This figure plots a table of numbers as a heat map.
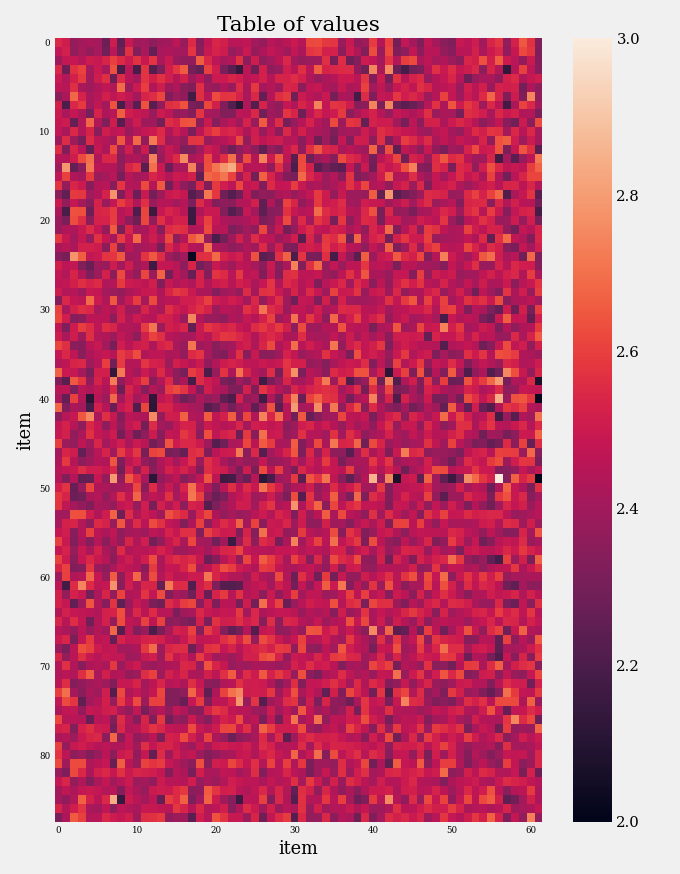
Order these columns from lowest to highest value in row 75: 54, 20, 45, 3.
3, 45, 54, 20
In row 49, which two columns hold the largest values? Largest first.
56, 40
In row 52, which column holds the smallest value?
19
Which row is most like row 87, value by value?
6
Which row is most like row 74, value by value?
46
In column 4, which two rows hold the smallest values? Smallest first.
40, 41
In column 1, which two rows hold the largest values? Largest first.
14, 73
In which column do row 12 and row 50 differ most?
26
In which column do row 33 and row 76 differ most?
61
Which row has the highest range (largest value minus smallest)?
49
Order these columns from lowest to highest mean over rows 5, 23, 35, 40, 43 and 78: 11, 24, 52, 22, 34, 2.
22, 24, 11, 2, 34, 52
